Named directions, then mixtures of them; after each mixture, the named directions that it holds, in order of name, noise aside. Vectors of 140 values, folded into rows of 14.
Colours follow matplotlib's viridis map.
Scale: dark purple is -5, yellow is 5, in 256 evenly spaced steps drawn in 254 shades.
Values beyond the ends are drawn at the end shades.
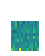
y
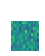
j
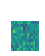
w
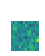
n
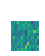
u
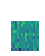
y.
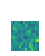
n.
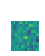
n.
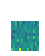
y.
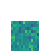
j, n.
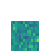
n.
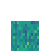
u, w.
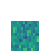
n, w.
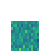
j, y.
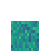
j, w.
